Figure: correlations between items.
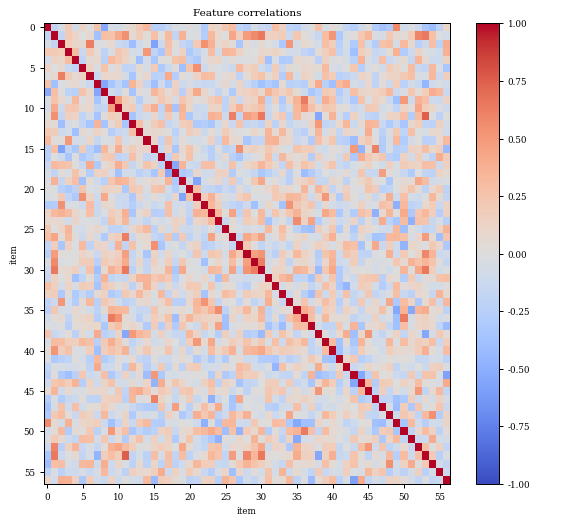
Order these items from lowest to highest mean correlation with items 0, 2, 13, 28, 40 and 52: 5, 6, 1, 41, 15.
41, 15, 5, 6, 1
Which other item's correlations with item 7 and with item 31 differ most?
8
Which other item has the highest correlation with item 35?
24
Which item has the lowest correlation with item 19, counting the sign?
21
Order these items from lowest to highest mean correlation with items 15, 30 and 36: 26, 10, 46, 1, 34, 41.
41, 34, 26, 46, 1, 10
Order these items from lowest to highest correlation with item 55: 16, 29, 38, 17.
17, 29, 38, 16
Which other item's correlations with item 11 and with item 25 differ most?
53
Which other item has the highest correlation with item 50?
36
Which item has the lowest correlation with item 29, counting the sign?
22
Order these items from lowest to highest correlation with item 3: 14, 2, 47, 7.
47, 7, 2, 14
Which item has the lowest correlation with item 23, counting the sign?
46
